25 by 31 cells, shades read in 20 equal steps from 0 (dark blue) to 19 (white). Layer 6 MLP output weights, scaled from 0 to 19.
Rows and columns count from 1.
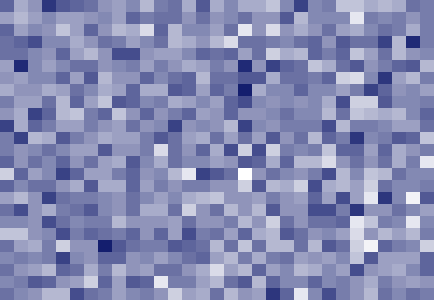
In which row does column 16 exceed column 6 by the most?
23
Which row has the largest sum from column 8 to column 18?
3
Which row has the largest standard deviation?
21
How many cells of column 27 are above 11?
10
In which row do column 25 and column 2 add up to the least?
6
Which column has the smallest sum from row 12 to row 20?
5
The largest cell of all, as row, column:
15, 18
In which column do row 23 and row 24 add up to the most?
16
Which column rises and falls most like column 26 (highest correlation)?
2
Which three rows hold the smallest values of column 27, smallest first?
8, 22, 4
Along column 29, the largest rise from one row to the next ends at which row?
13
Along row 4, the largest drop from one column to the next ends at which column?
30
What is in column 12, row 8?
12
